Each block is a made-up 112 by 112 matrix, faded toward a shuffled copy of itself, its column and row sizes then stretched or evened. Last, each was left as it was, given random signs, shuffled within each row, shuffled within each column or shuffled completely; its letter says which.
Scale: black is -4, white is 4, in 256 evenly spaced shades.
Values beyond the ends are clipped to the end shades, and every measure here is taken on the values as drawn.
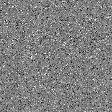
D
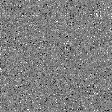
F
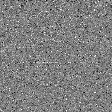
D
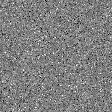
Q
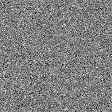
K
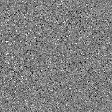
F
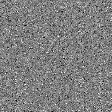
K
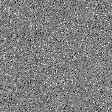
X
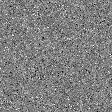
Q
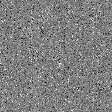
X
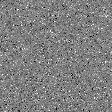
D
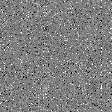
F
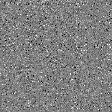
F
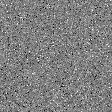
Q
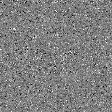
K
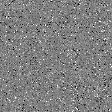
K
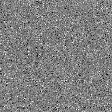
F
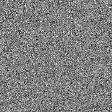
K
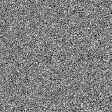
F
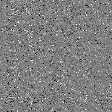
F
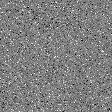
Q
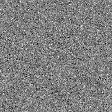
D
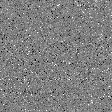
D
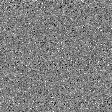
D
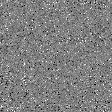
K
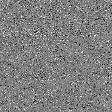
D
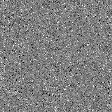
X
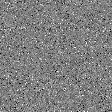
D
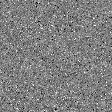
D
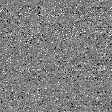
F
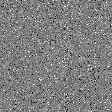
K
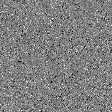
D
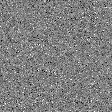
D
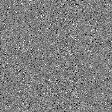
K
